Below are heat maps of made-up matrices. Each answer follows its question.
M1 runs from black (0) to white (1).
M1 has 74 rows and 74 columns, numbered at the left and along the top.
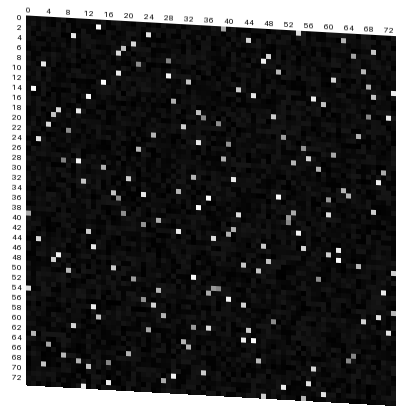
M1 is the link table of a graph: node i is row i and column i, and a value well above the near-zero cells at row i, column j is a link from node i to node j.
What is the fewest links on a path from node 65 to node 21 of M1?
2
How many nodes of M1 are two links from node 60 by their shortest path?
5
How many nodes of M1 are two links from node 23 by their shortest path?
6
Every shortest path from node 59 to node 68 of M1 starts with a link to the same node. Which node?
node 72
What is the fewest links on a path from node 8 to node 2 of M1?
5
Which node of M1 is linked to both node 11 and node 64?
node 32
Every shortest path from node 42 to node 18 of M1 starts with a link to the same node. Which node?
node 12
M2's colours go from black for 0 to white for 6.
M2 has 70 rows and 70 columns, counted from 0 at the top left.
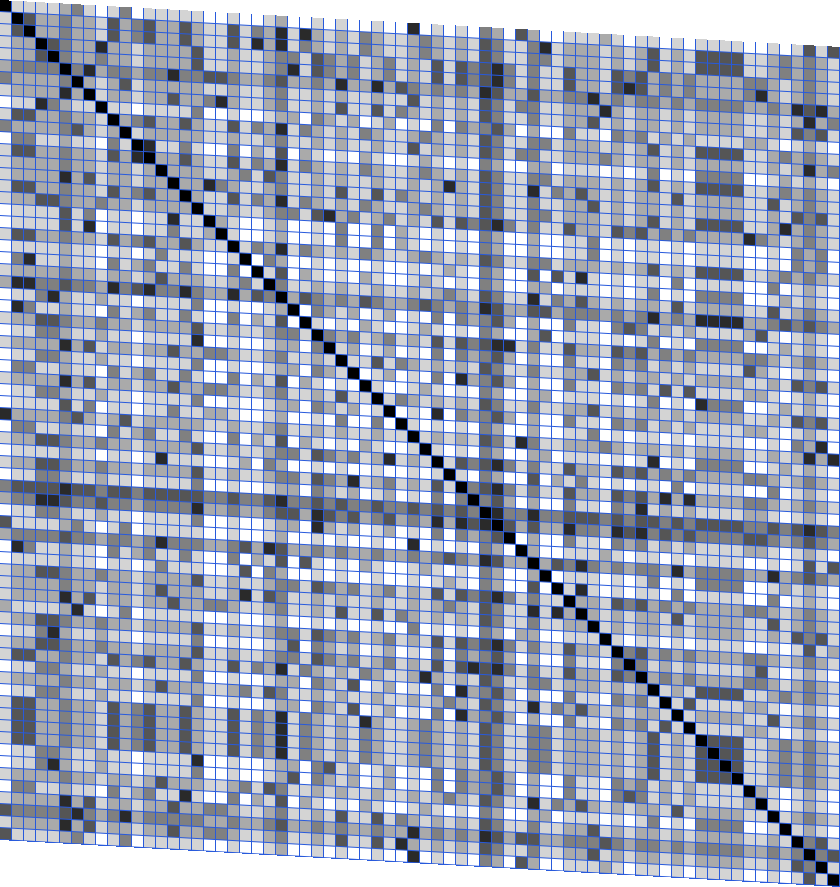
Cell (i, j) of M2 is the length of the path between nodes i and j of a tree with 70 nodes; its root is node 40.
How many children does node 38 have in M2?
3
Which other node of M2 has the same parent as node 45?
25
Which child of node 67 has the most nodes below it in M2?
34
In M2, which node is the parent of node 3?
41
